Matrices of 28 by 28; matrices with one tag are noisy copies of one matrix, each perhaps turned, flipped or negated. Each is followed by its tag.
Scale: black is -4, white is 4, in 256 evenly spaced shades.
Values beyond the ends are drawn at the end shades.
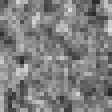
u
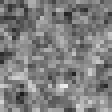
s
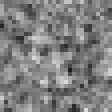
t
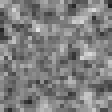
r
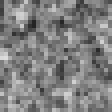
s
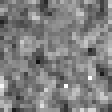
u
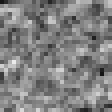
u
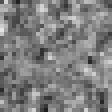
u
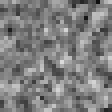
r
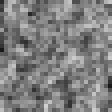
u
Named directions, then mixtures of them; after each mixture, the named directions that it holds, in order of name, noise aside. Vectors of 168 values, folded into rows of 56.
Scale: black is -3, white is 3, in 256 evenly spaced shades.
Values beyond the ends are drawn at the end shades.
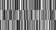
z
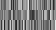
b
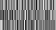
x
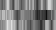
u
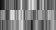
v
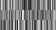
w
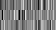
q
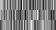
v, x, z.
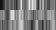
v.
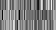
q, u, w.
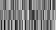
b, w.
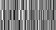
b, q, z.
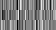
q, x, z.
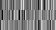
q.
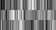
v.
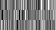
q, x.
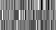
q, z.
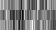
v, w.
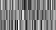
w.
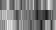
u.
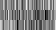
u, x.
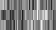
u, v, w.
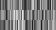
v, w.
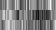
u, z.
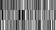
q, w.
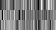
q, u.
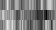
u.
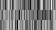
q, u, w.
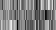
u, x, z.
